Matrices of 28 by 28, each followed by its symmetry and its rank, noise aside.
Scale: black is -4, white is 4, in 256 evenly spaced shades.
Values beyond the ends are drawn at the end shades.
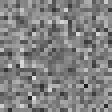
symmetric, rank eight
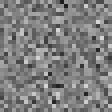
no symmetry, rank eight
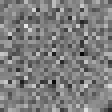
symmetric, rank eight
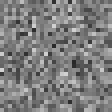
antisymmetric, rank eight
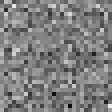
no symmetry, rank seven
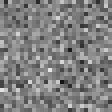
no symmetry, rank seven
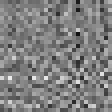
antisymmetric, rank six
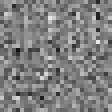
antisymmetric, rank six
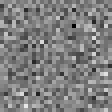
no symmetry, rank seven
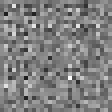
antisymmetric, rank six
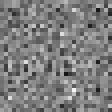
no symmetry, rank six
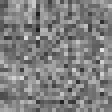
no symmetry, rank seven
